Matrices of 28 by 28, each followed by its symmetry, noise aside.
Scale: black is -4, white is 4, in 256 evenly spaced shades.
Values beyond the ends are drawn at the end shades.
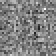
mirrored top to bottom.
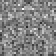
mirrored left to right.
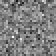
mirrored left to right.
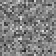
mirrored top to bottom.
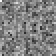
mirrored top to bottom.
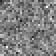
symmetric.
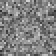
mirrored left to right.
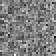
mirrored top to bottom.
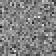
no symmetry.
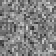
mirrored top to bottom.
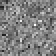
symmetric.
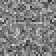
mirrored left to right.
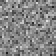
symmetric.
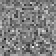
mirrored left to right.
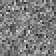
no symmetry.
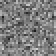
mirrored left to right.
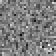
symmetric.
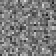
mirrored top to bottom.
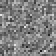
symmetric.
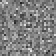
symmetric.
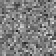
no symmetry.
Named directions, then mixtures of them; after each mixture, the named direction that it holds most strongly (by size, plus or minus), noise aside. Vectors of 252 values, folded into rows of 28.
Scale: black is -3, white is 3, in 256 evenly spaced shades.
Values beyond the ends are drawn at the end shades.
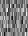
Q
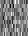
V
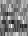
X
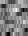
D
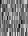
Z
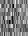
V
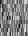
Z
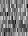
Q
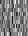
V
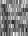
X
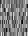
Q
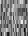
Q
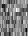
D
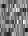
D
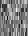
Z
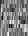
Z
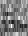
X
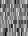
V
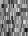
D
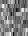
D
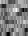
D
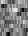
D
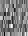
Q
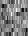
D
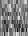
X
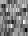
D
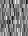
V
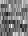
X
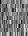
Z
